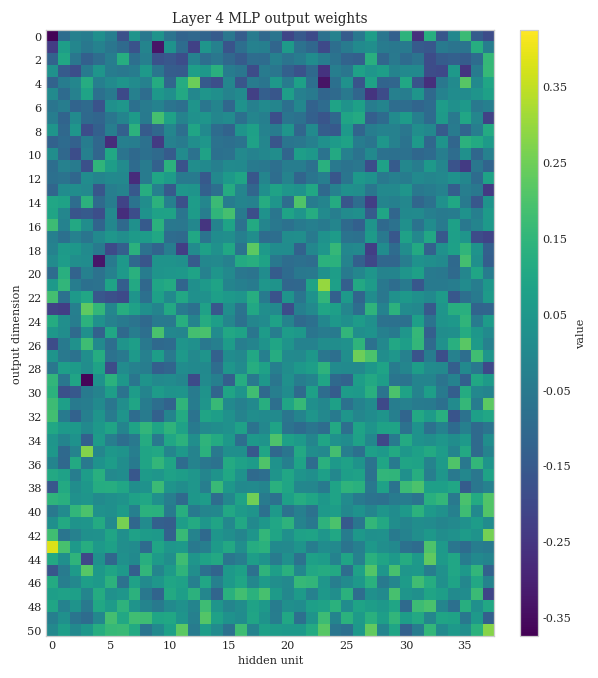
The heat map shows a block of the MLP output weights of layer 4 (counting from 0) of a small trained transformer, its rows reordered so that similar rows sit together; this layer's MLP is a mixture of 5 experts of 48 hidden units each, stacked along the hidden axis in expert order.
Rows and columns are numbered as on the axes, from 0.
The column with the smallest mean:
2
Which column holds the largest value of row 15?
15
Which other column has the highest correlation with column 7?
17
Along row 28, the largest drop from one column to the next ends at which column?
5
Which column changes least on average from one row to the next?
33
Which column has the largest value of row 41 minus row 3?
23
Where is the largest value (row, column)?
43, 0
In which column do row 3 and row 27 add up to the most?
26
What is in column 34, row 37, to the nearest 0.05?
-0.05
